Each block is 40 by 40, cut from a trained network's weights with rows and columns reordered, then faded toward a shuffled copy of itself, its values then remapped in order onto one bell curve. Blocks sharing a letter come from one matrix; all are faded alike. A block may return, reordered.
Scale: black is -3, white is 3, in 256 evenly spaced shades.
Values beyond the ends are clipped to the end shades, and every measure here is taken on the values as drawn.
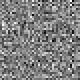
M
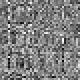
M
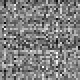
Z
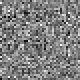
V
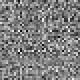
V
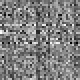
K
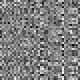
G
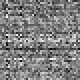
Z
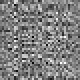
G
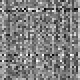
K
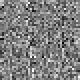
V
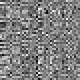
G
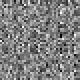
M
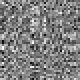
G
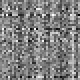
K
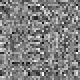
M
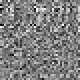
V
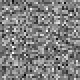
M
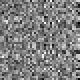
M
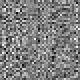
G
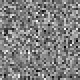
V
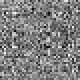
V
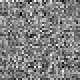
V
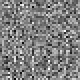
V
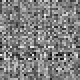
K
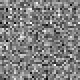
V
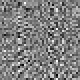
M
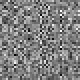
G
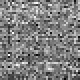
Z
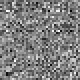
V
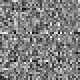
V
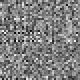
V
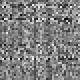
K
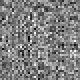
G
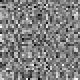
G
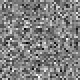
V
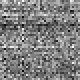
Z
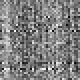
K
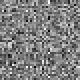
M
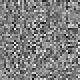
M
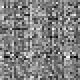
K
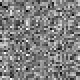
G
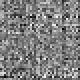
K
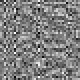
G
